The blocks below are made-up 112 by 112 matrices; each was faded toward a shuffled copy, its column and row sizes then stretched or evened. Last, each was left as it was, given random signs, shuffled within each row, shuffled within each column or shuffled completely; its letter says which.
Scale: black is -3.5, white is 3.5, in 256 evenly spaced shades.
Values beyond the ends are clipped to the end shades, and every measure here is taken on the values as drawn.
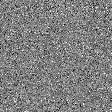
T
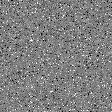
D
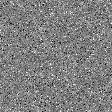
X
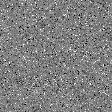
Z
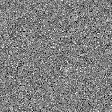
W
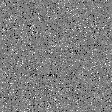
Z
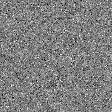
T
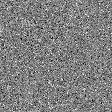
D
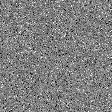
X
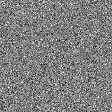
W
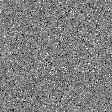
T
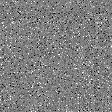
W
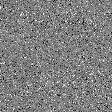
T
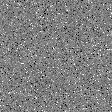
D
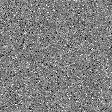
D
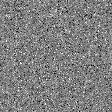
X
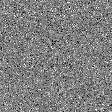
T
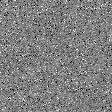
T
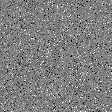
Z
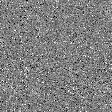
Z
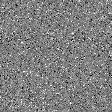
T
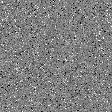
X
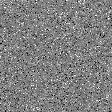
X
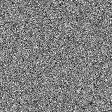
D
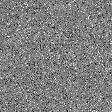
X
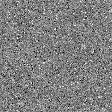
X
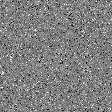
T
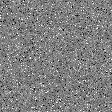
D
